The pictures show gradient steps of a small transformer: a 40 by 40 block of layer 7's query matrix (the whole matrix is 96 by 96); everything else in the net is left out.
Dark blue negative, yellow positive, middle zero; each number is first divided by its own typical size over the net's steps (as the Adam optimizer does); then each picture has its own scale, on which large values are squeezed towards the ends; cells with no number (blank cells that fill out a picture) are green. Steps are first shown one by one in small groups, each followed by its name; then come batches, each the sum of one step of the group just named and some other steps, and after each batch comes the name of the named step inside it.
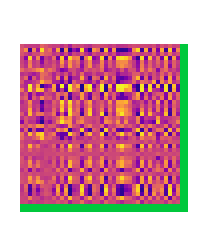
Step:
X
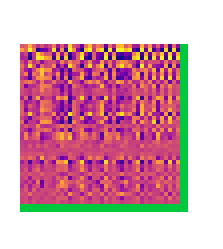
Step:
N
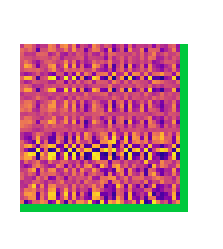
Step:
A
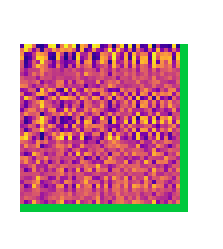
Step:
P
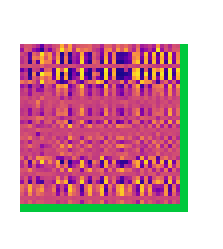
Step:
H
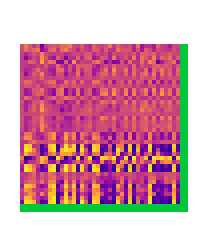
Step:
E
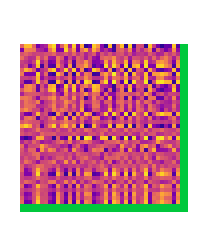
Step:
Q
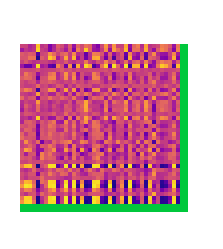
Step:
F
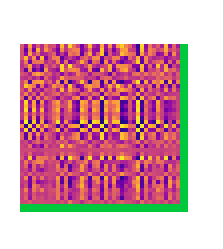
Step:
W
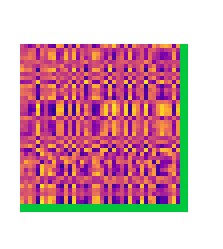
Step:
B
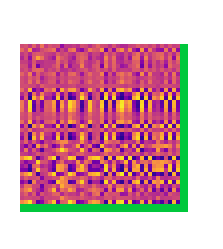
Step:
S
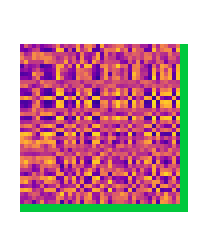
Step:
H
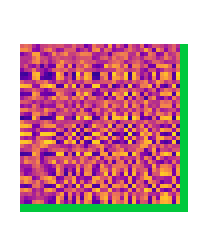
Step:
Q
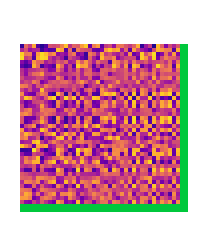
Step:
P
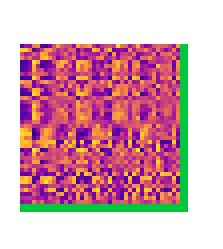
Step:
X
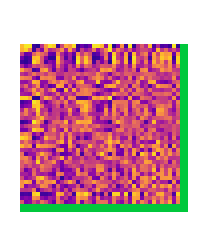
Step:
P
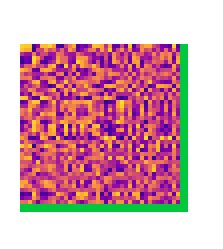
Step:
S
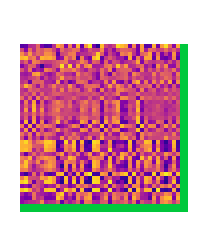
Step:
W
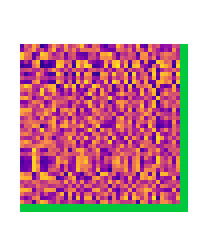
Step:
Q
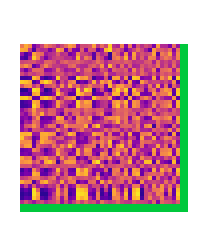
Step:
X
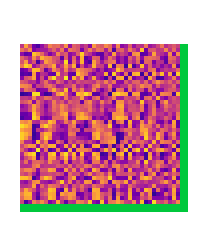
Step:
A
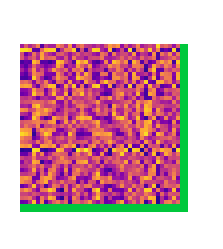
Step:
B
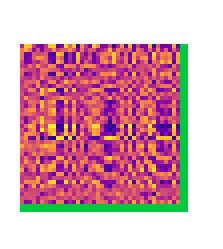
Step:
P
